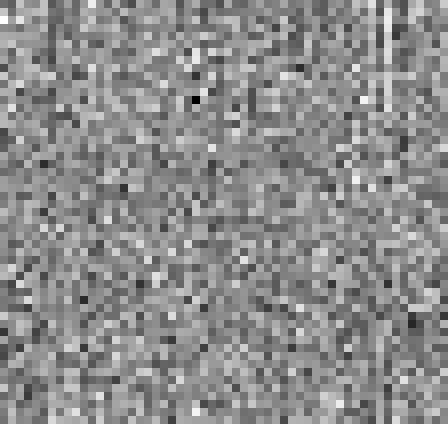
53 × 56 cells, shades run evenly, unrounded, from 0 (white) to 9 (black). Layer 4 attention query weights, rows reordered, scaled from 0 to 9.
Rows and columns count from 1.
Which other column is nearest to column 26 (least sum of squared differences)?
23
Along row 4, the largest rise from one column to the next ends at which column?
50
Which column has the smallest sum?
49
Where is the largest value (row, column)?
13, 25
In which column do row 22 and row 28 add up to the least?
14
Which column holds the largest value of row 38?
11
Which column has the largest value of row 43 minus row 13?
46
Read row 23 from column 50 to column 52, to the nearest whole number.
4 5 3
